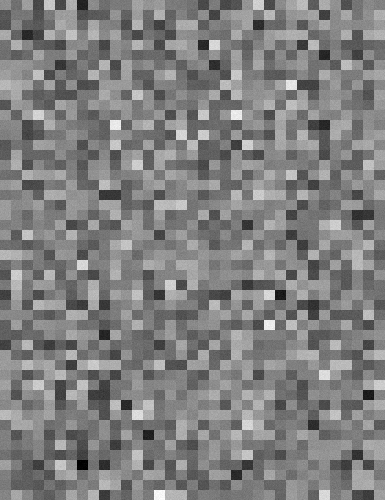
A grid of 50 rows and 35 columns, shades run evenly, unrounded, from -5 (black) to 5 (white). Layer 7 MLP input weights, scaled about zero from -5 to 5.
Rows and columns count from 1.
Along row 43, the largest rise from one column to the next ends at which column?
23
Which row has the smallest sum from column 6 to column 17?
35
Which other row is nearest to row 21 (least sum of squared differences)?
26
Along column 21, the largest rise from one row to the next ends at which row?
9
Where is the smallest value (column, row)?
8, 47
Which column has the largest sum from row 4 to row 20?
22
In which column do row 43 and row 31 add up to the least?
29
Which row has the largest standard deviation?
30
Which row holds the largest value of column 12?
25
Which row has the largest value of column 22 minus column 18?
12
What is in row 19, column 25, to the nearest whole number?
1
